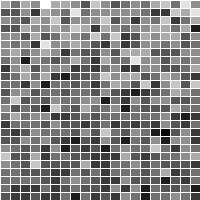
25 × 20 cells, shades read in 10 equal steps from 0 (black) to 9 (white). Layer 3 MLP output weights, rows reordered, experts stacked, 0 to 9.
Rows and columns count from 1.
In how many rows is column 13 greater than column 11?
9
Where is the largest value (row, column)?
1, 5
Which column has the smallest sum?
10
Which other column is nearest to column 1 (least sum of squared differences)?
4
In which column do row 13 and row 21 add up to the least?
11
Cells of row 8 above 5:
3
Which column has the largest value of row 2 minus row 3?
18
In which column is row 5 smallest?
13
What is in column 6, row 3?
7
